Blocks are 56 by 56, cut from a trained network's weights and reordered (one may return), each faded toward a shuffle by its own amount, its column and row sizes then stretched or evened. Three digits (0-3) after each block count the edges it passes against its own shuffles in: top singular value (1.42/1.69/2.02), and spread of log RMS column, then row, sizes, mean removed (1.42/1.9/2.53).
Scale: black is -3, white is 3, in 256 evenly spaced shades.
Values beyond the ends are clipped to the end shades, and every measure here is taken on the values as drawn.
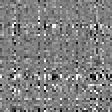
3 3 3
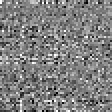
2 1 3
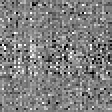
1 0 3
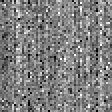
2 2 0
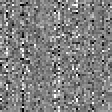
1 3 0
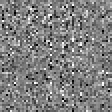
0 3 1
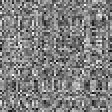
3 2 0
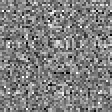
2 1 2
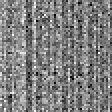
3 1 1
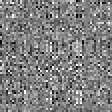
3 3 2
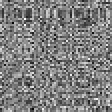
3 2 0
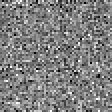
0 0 1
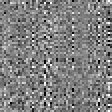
3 3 2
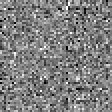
1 2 1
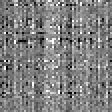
3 1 3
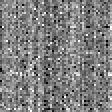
2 0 1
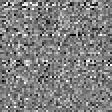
2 0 3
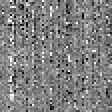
1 3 0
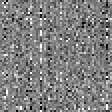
2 3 1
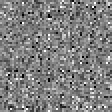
0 2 2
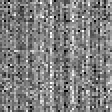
3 2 1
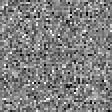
0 1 0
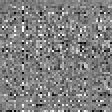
1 3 3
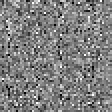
0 2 1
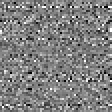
2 0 3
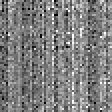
3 3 1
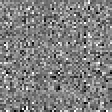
1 2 2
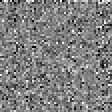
0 2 1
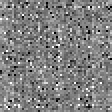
0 1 2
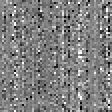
1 3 0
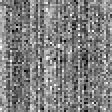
3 1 0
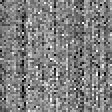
2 2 0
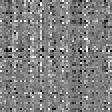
2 3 3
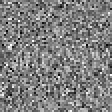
1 0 0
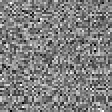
3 0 0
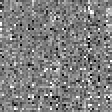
0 3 1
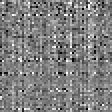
2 1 3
